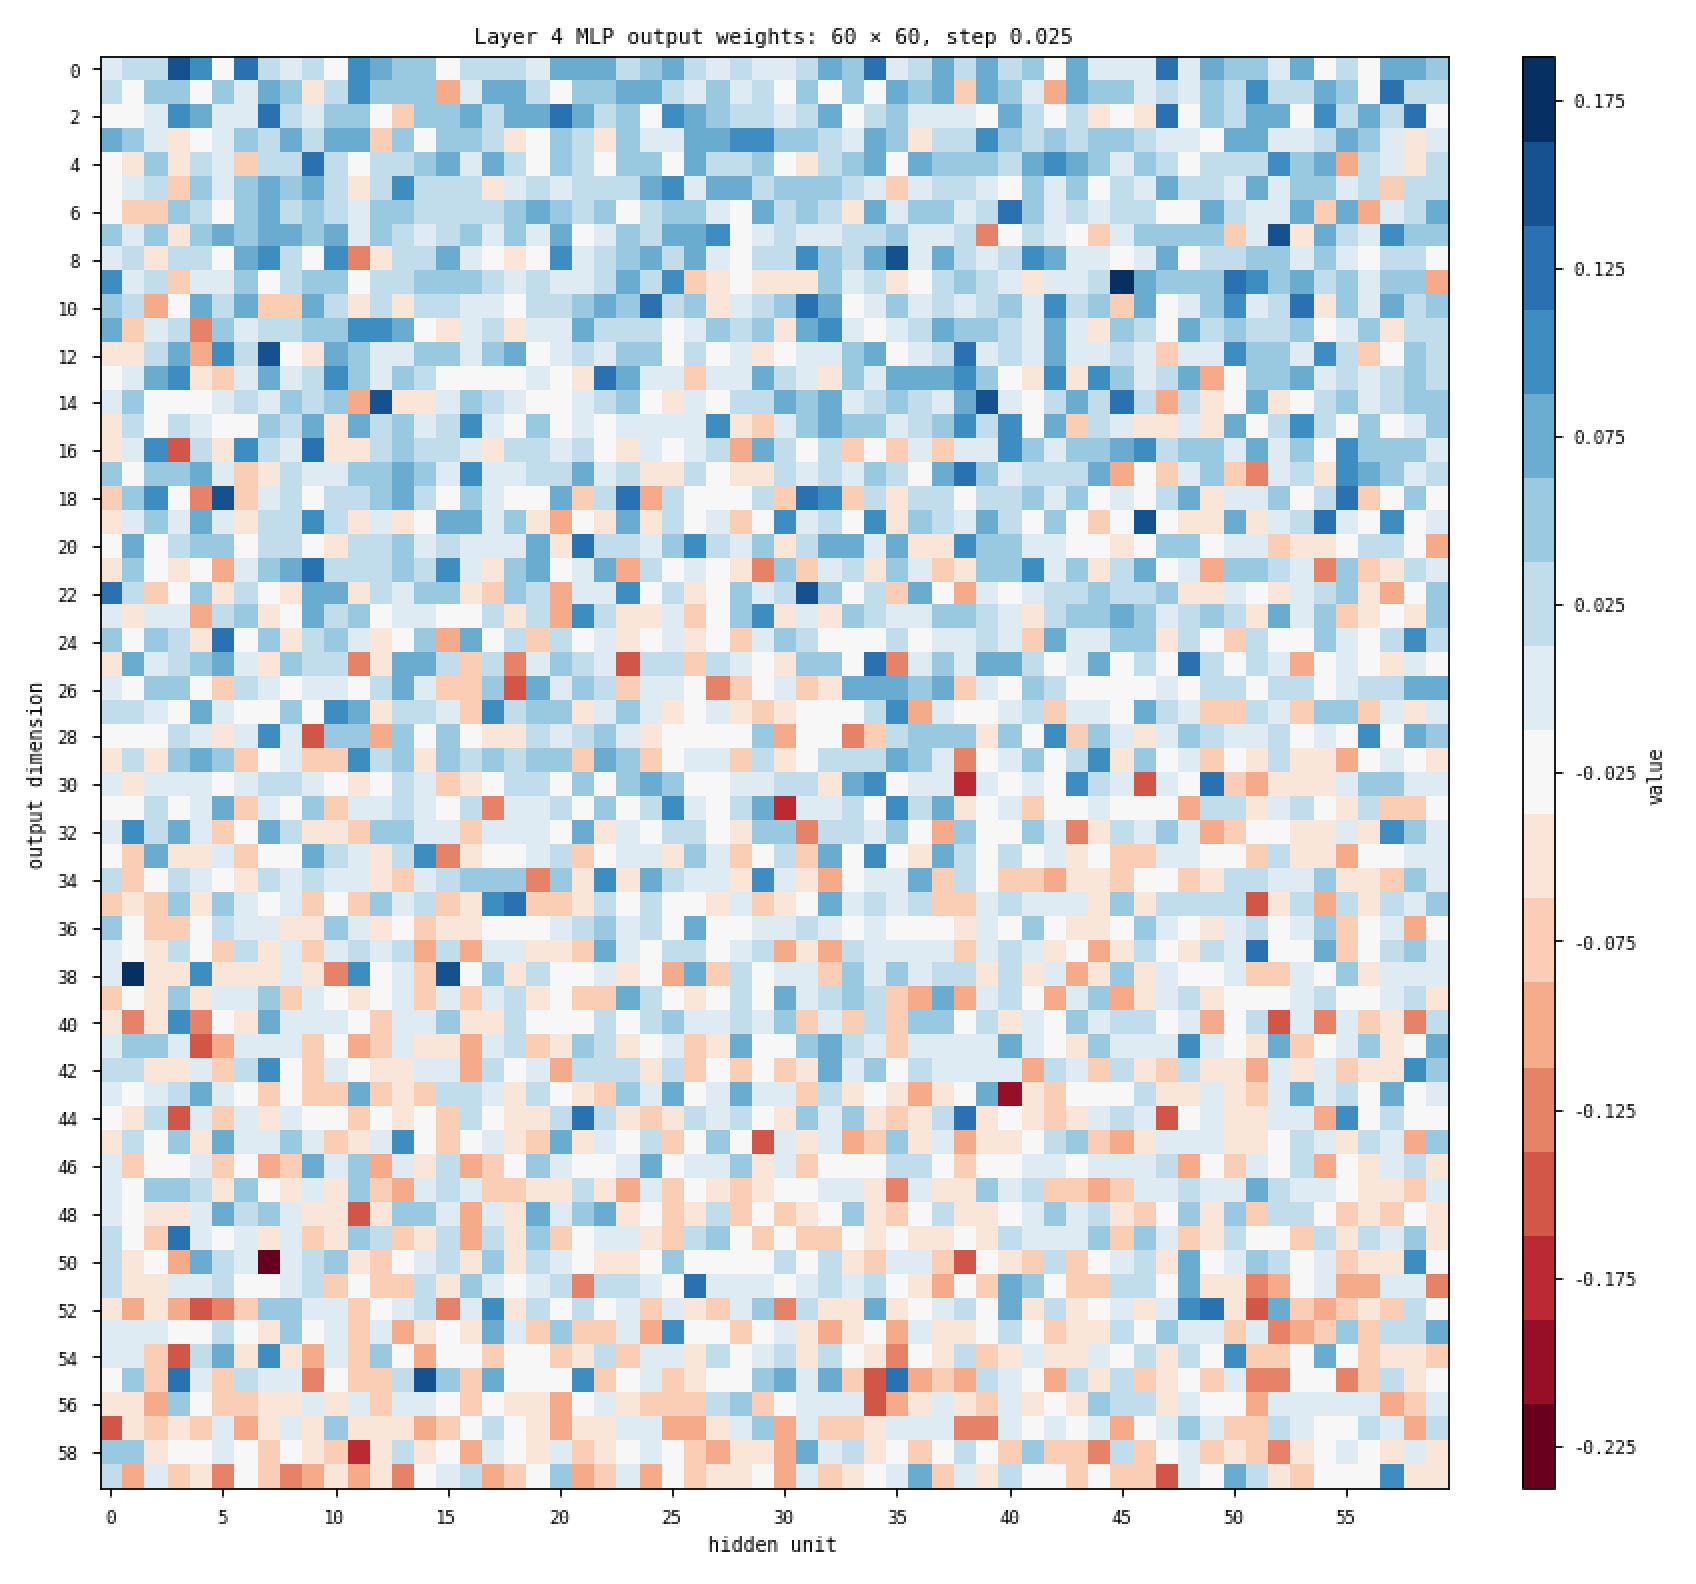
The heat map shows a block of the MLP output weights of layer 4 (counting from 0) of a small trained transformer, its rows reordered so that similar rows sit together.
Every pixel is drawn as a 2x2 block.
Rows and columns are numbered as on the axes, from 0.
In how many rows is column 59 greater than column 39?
23
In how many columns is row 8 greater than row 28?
38
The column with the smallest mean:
56
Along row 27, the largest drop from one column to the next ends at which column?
36
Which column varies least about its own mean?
8
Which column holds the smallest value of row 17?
51
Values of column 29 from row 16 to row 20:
0.075 -0.05 0.025 -0.025 0.05
